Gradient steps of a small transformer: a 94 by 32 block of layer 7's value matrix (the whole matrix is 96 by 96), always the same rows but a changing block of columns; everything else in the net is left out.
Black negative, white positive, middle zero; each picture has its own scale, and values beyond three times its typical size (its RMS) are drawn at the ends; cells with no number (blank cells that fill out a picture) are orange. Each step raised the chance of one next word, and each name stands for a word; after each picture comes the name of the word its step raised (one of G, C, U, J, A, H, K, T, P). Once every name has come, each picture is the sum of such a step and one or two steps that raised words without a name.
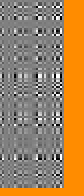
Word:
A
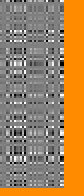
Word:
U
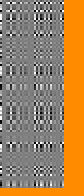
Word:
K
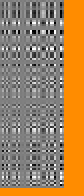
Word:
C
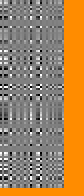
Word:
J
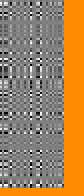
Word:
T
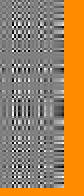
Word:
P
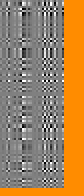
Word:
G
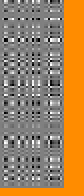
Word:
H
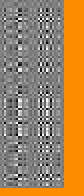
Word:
P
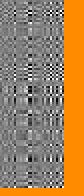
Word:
H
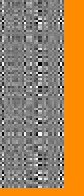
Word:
J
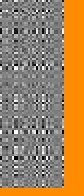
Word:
U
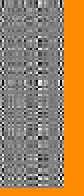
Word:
H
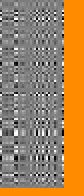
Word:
U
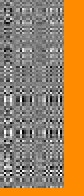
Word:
G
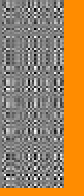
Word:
H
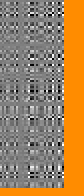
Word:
P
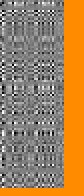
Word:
T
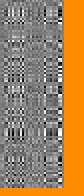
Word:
G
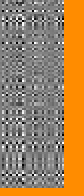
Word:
K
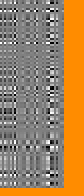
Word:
K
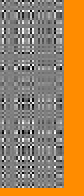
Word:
U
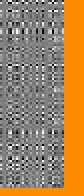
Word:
C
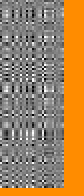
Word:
G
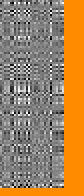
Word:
T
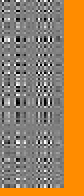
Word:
H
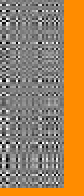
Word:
K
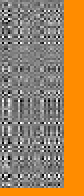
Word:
P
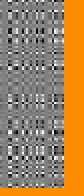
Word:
U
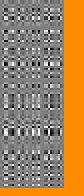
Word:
U
